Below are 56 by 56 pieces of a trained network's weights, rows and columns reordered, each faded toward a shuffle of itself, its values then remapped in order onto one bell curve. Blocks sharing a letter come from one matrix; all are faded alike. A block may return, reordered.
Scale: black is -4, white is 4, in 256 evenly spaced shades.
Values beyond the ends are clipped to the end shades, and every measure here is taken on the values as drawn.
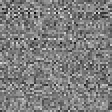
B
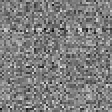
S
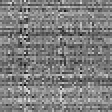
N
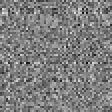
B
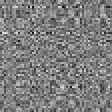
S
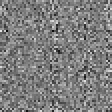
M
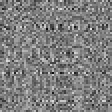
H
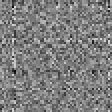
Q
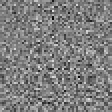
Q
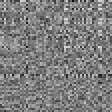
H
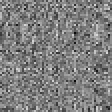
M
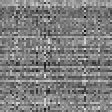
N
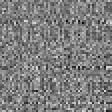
H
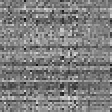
N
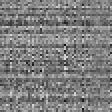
N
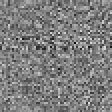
M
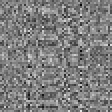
Q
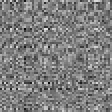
H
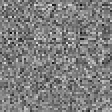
B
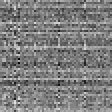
N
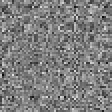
M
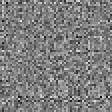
M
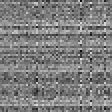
N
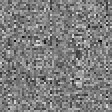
M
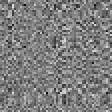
S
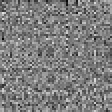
Q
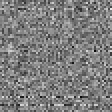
H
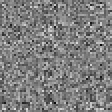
M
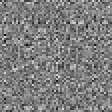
Q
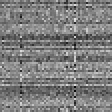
N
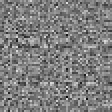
Q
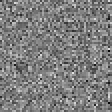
Q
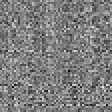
H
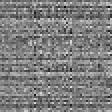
N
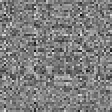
Q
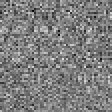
B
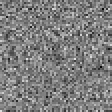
B
